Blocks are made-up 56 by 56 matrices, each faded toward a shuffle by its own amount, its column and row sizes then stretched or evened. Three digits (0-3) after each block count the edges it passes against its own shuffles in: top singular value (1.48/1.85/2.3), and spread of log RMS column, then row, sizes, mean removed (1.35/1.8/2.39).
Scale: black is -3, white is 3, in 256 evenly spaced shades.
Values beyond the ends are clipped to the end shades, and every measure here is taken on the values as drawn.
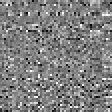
2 1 3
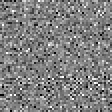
2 0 2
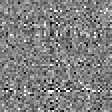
2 2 2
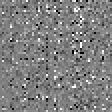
0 3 2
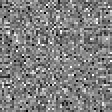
2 0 0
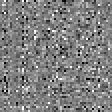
1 3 2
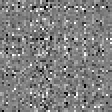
1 3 2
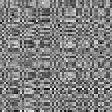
3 0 3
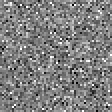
0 0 0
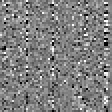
2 3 0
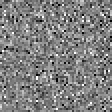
1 1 1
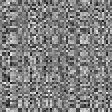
3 3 1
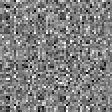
3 2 1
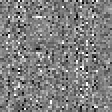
1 3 1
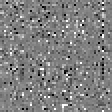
1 3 1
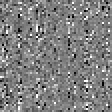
1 3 0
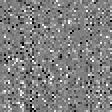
2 2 0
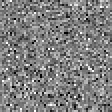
0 1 1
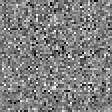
1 2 2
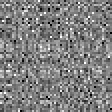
3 1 1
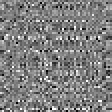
3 0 3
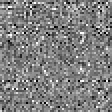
2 1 2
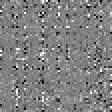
0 3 2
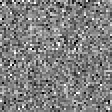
0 0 1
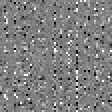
1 3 0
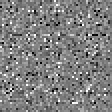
0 2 2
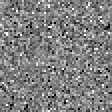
0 1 0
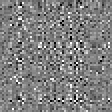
3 3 2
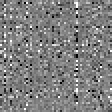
2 3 2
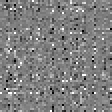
0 3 2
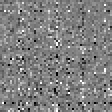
0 3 2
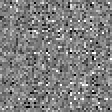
1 2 2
